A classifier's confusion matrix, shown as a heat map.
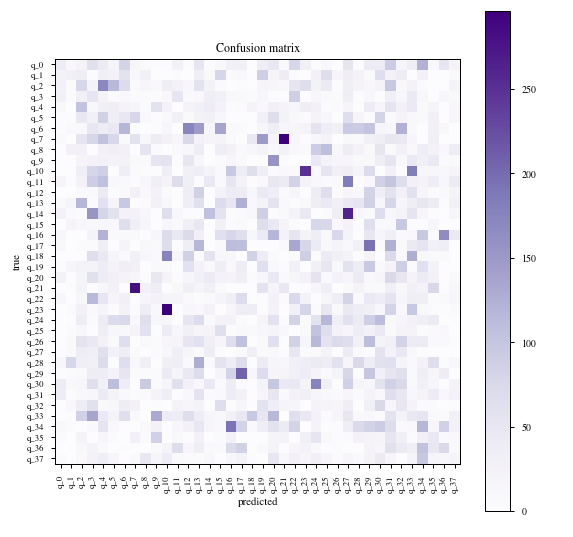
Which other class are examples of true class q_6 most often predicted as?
q_12
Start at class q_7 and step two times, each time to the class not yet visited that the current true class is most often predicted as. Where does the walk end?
q_35
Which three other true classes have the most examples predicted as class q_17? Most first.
q_29, q_13, q_26
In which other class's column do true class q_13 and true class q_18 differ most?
q_10
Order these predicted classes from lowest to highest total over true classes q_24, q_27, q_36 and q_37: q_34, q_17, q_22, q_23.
q_23, q_17, q_22, q_34
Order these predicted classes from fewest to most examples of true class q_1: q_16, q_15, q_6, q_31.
q_16, q_31, q_6, q_15
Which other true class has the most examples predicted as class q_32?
q_6
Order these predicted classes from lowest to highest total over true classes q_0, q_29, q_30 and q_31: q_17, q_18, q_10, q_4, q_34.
q_18, q_10, q_4, q_34, q_17
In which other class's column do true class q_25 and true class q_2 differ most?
q_4
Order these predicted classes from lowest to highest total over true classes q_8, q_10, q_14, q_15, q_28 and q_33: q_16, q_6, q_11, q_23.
q_11, q_16, q_6, q_23
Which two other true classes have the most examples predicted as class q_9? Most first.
q_33, q_35
